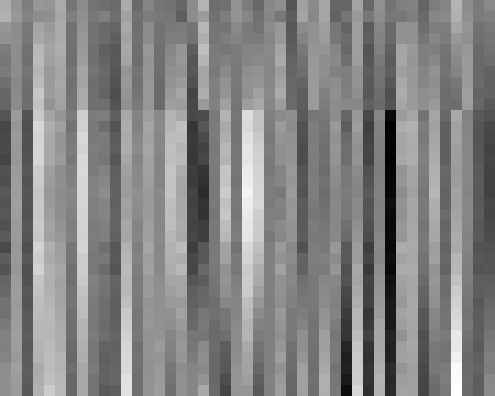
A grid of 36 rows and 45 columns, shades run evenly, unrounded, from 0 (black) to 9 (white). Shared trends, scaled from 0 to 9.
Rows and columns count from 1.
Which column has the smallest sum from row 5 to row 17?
36
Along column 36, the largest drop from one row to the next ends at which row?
11
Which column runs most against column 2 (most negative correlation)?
29
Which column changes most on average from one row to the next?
19
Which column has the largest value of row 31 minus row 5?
42
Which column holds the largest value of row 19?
23
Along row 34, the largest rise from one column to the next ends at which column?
33
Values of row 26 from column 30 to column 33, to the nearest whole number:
5 5 3 6
